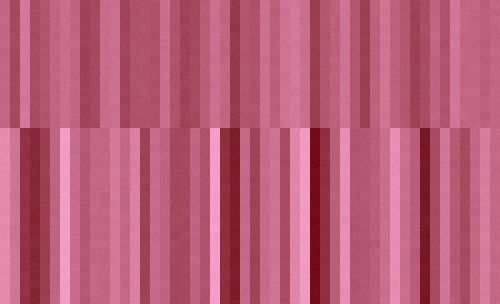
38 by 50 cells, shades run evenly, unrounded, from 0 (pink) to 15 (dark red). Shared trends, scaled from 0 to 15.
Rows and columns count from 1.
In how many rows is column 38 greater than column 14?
22
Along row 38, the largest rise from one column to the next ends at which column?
32
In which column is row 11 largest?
24
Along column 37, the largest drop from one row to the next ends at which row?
17
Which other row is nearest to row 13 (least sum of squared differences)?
16
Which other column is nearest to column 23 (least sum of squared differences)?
33
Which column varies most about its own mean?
3
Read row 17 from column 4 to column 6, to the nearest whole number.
12 10 6
